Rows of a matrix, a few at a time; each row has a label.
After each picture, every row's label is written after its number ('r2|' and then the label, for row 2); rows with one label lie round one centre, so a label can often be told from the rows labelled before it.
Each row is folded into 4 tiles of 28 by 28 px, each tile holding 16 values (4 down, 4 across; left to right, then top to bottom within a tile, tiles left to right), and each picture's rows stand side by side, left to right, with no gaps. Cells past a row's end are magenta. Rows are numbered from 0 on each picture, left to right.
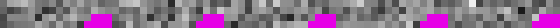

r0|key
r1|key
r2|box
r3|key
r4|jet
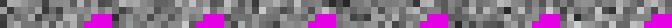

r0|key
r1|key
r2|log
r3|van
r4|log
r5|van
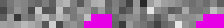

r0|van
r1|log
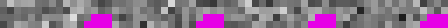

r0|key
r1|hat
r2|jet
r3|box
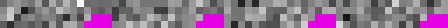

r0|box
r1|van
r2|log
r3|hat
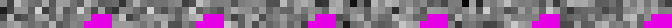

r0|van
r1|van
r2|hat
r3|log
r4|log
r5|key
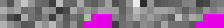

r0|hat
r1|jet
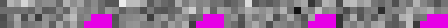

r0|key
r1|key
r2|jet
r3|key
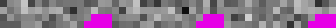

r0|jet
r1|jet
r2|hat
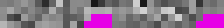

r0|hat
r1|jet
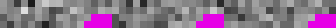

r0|log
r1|log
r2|van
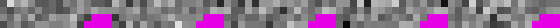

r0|key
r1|log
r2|log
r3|log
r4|log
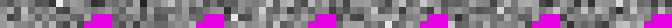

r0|hat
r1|log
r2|van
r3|van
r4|hat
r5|log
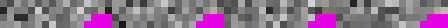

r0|van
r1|log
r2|van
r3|log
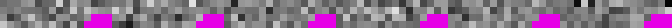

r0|hat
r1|box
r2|van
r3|jet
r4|van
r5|log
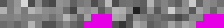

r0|jet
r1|box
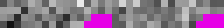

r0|box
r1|key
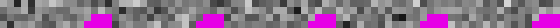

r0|log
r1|key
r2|jet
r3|box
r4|hat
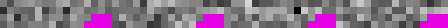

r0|van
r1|log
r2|jet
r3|hat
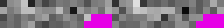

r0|jet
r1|jet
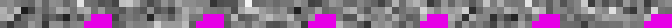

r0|box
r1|key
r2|jet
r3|hat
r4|box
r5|jet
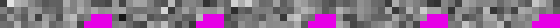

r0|key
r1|hat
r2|key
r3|hat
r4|van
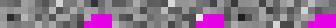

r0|hat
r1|hat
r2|van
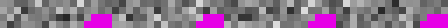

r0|box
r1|van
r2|van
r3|key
